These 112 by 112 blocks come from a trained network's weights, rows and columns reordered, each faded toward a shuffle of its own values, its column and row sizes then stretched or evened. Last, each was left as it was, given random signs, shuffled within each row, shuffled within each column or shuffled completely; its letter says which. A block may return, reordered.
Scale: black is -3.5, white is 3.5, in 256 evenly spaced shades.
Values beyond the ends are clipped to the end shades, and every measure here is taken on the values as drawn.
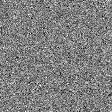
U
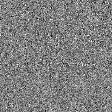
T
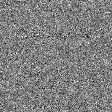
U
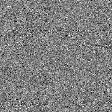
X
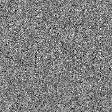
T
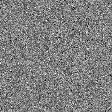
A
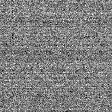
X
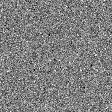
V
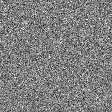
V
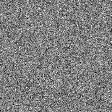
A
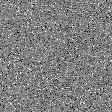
V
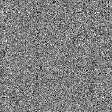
X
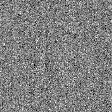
A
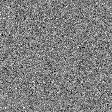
U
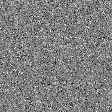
U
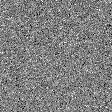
V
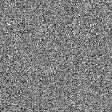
T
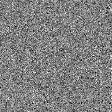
T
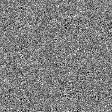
T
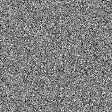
T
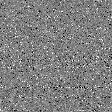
U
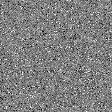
U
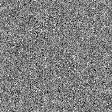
A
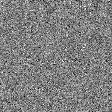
U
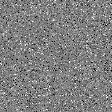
T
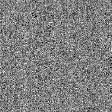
X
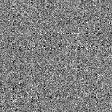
X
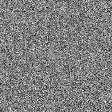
T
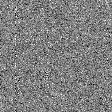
A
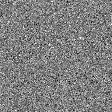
U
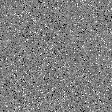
A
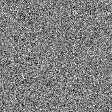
T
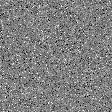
V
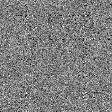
T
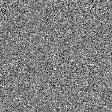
T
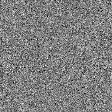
T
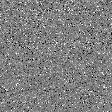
U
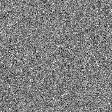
A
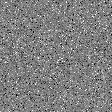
V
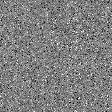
A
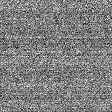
U
